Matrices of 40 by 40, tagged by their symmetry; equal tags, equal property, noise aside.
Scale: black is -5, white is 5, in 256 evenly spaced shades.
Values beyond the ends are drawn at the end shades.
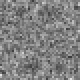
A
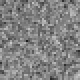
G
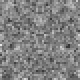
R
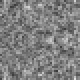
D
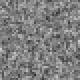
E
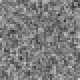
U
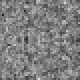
D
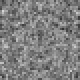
R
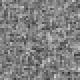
E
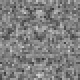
R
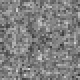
D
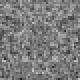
R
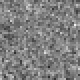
E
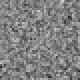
G
